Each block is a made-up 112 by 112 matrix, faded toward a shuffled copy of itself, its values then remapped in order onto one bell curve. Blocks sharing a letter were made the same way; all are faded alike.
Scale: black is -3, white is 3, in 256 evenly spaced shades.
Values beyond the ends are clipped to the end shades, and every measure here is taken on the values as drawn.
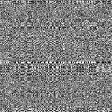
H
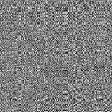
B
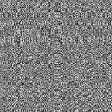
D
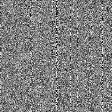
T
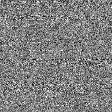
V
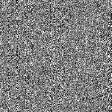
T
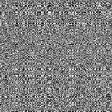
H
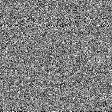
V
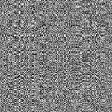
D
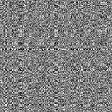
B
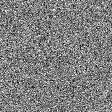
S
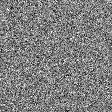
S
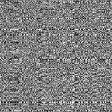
H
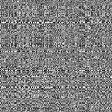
H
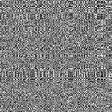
B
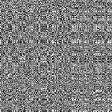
B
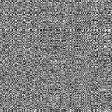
B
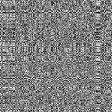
B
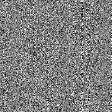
T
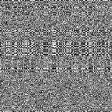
H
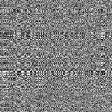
B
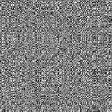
B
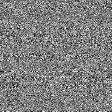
V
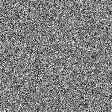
S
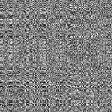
B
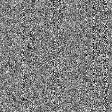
T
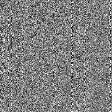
T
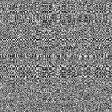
H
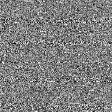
V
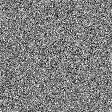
S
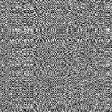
D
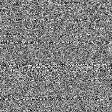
V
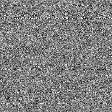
V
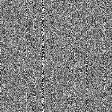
T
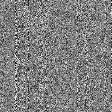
T
